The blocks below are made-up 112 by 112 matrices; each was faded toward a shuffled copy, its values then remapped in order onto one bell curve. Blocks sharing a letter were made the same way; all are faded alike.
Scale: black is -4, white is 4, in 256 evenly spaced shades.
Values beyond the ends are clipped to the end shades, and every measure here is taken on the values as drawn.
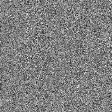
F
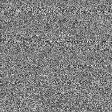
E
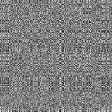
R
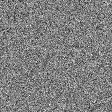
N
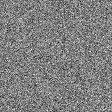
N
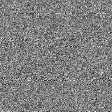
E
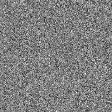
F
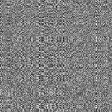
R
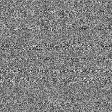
E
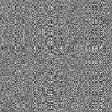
R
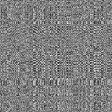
R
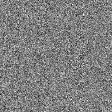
F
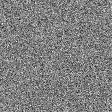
N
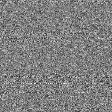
E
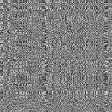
R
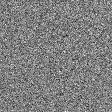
N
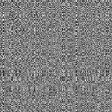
R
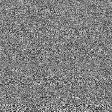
E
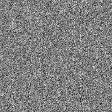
F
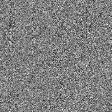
F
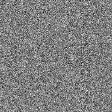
F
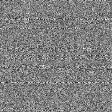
E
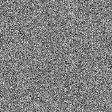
F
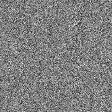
F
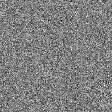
F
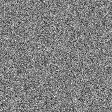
N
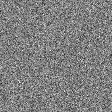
N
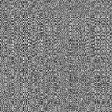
R
